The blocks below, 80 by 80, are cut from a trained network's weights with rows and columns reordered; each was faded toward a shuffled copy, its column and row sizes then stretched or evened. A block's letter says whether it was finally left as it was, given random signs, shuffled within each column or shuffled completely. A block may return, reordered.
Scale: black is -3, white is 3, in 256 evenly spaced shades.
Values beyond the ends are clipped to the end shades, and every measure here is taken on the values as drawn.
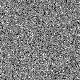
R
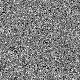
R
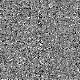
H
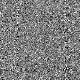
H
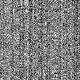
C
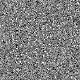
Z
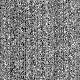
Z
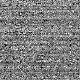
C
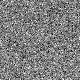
R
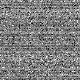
C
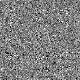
H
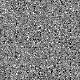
H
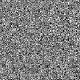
C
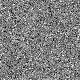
R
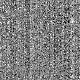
C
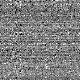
C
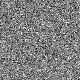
R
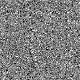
H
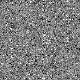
H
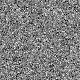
R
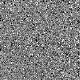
H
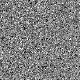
H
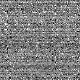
C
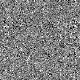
H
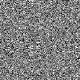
C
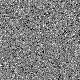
R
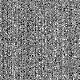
C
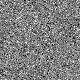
R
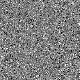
Z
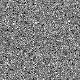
Z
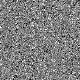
Z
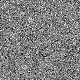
R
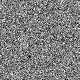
R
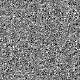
H
